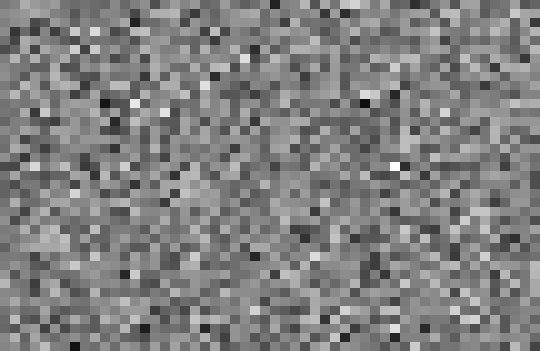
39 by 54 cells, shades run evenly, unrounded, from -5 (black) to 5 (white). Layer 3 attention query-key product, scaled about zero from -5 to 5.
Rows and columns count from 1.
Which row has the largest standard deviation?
19
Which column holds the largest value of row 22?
8
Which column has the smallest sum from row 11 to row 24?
12
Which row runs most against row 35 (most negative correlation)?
38
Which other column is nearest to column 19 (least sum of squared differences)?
29
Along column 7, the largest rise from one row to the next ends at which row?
27
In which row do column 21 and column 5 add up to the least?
37
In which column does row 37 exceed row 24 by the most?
40
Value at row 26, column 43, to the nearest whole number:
-2
